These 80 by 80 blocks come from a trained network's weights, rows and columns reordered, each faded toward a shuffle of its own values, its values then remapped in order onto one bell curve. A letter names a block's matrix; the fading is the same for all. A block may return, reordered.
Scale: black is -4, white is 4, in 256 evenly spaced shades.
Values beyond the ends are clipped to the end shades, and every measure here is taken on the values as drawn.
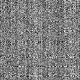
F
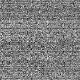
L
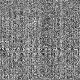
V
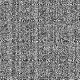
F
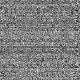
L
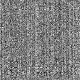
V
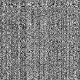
V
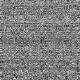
L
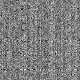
F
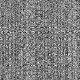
V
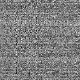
L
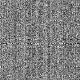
F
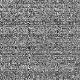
L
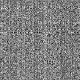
F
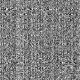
V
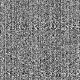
V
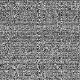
L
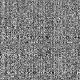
F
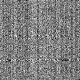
V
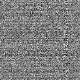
L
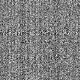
F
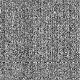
F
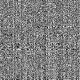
F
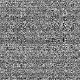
L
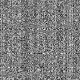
F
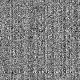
V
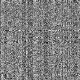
V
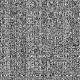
F
